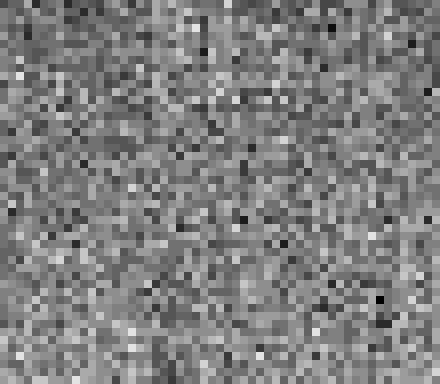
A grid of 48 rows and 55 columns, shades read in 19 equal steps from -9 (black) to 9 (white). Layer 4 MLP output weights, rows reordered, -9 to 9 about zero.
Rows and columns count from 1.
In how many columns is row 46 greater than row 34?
23
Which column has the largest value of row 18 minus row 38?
48
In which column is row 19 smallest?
32
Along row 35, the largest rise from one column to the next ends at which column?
25
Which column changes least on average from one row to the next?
14
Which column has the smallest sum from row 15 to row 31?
31
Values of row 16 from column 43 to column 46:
-4 1 -4 1
